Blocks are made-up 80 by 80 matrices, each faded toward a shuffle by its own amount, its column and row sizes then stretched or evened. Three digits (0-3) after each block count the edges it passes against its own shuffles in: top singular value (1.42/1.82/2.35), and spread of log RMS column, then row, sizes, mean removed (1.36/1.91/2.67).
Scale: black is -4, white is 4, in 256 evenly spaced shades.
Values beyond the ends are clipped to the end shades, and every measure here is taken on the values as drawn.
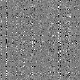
1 3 2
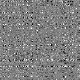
2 2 3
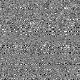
1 0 3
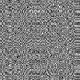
3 1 1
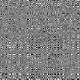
3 2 3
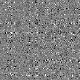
2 2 2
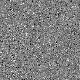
0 1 0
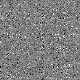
0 2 1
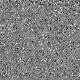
0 0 2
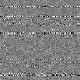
3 0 3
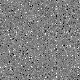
1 1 0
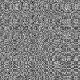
3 0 2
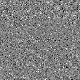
1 0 2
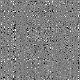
1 3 2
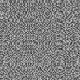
3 1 0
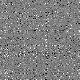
2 1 2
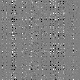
2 3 2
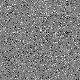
0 0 1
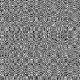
3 1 2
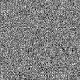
2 1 1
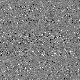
0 0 2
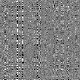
3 3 1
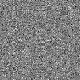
2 0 0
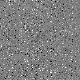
0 2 1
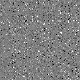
1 2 0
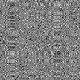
3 0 1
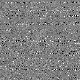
1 0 3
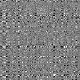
3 2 3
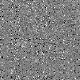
1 2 2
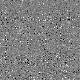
0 1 2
